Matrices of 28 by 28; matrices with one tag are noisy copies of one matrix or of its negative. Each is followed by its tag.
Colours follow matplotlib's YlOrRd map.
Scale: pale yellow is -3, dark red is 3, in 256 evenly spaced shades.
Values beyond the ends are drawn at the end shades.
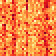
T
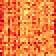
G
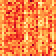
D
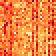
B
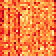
G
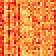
G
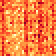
D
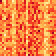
T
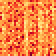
D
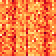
T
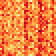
D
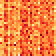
G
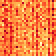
B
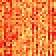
B
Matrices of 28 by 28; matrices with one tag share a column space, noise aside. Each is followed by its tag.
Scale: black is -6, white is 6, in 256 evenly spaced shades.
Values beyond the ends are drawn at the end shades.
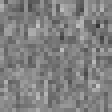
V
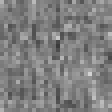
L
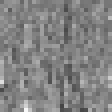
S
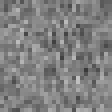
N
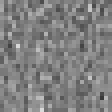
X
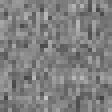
X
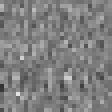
X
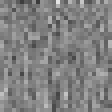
L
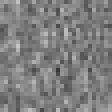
N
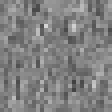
V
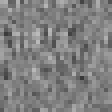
N
